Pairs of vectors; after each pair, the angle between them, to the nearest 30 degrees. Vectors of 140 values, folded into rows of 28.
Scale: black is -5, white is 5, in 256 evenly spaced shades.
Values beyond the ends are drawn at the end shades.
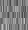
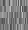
90 degrees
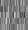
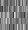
30 degrees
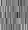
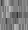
60 degrees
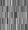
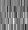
60 degrees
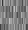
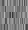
60 degrees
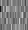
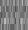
120 degrees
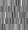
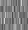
30 degrees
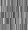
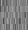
150 degrees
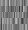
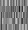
30 degrees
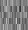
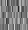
120 degrees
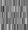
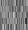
120 degrees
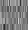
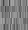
60 degrees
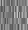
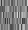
30 degrees
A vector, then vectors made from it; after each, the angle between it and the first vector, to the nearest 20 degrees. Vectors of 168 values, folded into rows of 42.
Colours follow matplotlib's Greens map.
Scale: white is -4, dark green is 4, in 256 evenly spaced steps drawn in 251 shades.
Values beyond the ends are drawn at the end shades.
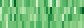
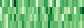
20 degrees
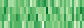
80 degrees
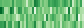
100 degrees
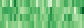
40 degrees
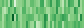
120 degrees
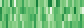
160 degrees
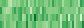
100 degrees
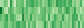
120 degrees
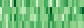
20 degrees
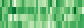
140 degrees
